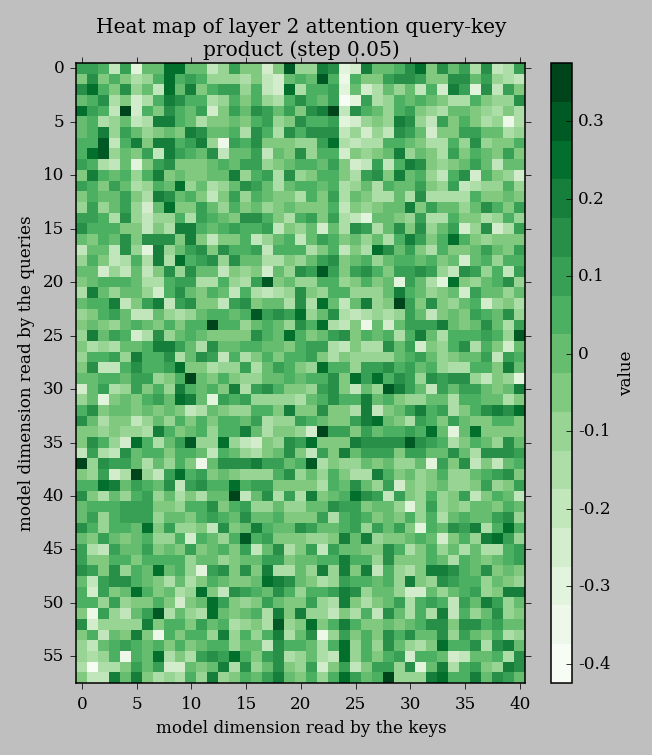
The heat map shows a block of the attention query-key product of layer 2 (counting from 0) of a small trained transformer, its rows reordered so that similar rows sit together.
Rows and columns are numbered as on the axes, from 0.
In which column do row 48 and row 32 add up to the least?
10
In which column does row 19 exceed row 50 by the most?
22
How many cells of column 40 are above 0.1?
7
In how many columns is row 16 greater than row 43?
15
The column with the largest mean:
23
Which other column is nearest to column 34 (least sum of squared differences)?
4
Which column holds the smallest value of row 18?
35
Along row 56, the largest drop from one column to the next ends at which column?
31
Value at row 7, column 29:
0.05
